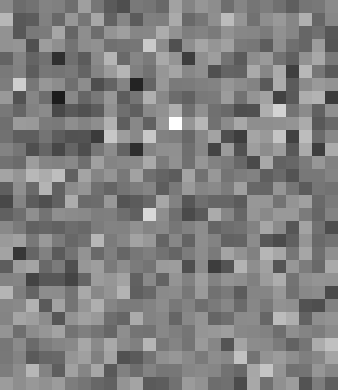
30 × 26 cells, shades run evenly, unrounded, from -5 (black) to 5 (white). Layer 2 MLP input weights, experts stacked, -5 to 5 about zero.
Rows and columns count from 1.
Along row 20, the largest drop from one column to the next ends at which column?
2
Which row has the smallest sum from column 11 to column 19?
16
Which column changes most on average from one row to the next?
5
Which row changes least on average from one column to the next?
26
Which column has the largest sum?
22
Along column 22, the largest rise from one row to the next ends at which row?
9
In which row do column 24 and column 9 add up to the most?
11
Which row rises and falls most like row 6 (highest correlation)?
18
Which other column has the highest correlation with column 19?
7
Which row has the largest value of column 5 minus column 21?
14
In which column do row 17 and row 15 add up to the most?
12
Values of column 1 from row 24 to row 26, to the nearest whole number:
0 0 1
